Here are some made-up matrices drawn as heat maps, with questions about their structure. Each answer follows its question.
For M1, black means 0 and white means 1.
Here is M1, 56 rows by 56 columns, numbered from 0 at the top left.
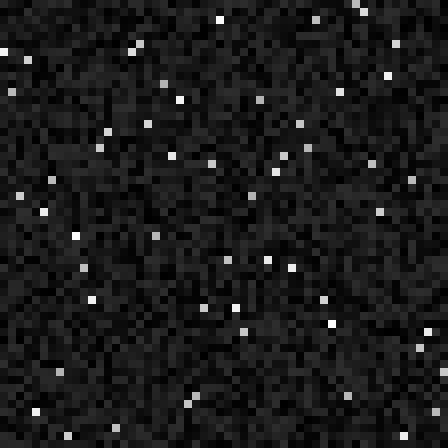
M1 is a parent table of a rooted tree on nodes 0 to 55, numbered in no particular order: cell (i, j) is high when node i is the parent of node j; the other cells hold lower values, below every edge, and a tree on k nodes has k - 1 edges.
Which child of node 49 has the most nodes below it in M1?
24
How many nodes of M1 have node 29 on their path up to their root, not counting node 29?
6
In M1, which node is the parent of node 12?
18
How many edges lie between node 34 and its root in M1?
6
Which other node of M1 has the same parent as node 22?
32
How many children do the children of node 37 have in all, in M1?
3
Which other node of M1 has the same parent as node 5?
47
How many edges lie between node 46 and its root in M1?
7
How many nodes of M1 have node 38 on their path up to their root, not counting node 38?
8
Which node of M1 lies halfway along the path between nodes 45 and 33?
15
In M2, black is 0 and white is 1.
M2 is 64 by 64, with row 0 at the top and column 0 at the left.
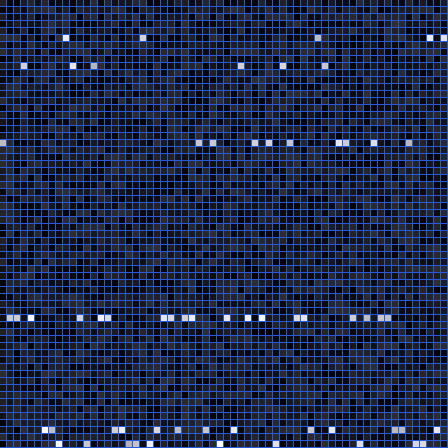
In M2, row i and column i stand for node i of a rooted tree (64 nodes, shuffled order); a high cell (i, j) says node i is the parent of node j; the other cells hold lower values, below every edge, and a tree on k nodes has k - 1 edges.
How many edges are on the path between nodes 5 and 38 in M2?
2
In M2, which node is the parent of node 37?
45
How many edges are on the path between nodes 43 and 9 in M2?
3
